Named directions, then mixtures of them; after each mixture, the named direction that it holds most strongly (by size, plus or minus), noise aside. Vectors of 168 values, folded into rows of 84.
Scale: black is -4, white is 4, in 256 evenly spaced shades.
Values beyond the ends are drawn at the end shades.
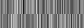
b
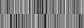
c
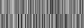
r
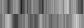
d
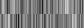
r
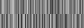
r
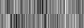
c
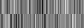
c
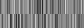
c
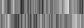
d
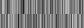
r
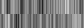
d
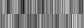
d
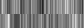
d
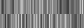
r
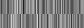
b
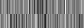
c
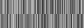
b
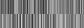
r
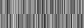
b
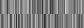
c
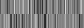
c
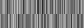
b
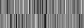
c
